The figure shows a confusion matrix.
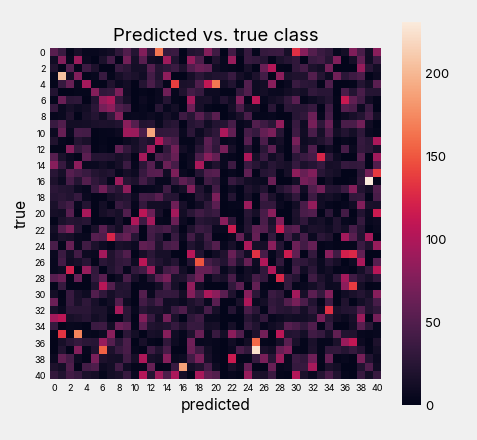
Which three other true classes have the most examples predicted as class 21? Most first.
10, 12, 30
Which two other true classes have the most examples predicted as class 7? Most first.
23, 6
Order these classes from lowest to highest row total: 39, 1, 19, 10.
19, 39, 1, 10
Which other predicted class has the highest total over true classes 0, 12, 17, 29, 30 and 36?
37
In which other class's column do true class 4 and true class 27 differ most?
20
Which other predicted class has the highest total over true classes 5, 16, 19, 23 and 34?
39
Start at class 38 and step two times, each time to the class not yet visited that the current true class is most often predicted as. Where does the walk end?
28
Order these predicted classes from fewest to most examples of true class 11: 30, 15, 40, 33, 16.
16, 33, 15, 30, 40
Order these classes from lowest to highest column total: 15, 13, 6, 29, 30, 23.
23, 29, 13, 6, 15, 30
